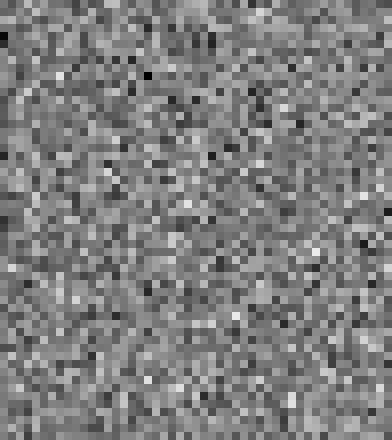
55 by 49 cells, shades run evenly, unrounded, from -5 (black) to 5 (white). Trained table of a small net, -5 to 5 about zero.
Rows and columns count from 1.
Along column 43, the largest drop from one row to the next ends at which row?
40
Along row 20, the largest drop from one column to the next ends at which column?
27
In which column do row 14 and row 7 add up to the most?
18
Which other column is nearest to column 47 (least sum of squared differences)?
21
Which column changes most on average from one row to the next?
47
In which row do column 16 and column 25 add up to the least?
13
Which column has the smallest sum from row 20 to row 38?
28
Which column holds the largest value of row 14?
36
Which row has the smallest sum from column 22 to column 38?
16
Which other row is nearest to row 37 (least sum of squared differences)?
10
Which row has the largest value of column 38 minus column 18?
33
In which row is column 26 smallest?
50
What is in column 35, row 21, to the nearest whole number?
0
